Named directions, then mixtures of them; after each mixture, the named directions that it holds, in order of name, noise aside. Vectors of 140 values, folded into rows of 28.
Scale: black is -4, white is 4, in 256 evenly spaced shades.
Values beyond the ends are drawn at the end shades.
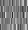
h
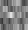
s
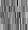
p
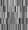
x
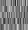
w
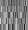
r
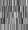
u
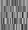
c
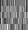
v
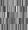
x.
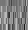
r.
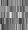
c, s, x.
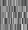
c.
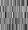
h.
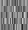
c.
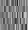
c, p, v.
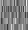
u, v.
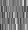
h, w.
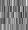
u.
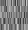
w.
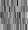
p.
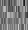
s, x.
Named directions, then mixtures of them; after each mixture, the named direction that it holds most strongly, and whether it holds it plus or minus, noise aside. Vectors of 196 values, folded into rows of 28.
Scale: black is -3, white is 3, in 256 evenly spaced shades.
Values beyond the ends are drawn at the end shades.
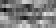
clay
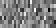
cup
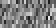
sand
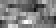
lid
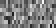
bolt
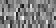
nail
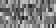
bolt, minus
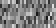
sand, plus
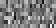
bolt, minus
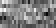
clay, minus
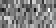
cup, minus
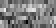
lid, minus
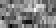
lid, minus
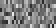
bolt, minus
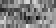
clay, plus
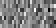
cup, plus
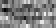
clay, plus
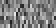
nail, plus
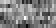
clay, minus
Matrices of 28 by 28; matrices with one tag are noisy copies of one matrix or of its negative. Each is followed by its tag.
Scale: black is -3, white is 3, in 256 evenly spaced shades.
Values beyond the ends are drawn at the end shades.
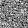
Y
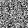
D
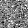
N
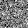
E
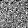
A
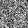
N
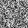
N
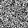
Y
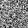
A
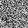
Y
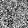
N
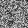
N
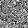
Y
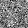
N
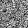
D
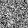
N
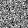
D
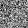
A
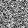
N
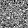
E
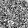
N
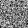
E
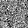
N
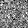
A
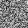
A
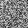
A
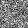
Y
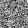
N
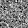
E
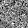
Y
